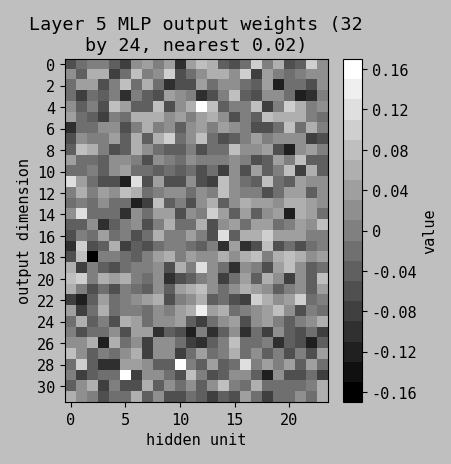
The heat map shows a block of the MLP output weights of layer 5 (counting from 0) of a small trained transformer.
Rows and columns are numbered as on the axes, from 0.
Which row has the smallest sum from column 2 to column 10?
11
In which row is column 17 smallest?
1
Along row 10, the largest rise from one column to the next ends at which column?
22
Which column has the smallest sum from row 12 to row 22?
2
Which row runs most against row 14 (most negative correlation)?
10
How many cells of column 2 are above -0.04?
23
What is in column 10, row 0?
-0.1
